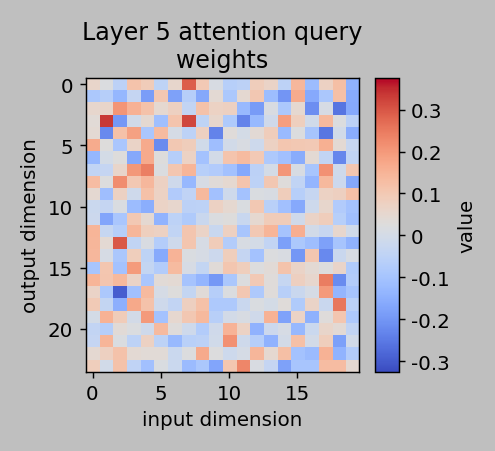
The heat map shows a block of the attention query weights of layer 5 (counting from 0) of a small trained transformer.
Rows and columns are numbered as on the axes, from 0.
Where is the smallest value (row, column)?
17, 2
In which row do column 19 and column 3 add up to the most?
7
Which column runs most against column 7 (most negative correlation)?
11
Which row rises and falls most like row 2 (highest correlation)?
8
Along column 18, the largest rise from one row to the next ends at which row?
18
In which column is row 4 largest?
3
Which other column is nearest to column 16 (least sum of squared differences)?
19
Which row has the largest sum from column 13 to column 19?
5
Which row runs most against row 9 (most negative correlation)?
15
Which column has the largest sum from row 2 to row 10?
4
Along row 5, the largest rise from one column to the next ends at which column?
6
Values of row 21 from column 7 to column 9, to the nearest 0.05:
-0.05 -0.05 0
